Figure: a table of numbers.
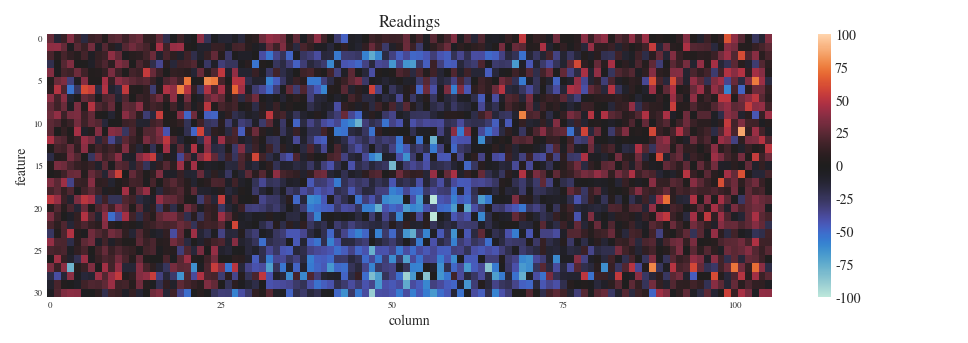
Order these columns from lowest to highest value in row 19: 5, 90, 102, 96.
102, 96, 5, 90
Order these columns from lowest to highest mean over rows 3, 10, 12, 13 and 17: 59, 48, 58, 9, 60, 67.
59, 60, 48, 58, 67, 9
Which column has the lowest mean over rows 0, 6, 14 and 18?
48
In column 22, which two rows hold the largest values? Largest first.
11, 28
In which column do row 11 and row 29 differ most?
61
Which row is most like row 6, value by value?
5
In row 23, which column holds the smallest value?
53
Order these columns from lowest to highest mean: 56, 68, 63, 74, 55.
56, 55, 63, 68, 74
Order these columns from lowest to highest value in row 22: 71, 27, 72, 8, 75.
71, 75, 72, 8, 27
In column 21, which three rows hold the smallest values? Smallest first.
27, 11, 28
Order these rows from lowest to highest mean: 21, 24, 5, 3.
3, 24, 21, 5
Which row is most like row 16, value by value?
0
